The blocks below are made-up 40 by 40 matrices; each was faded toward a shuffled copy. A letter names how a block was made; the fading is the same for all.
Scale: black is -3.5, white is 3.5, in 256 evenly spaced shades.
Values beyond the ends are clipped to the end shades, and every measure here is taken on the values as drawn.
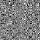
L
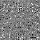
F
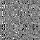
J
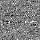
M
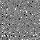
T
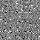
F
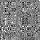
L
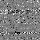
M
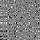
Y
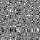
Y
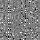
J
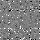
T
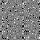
Y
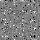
T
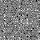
F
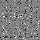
T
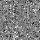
F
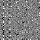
J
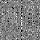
J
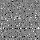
T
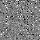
F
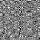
L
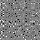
Y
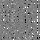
Y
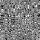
L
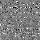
M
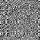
L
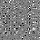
Y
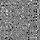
J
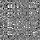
J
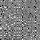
Y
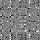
Y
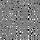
Y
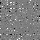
T
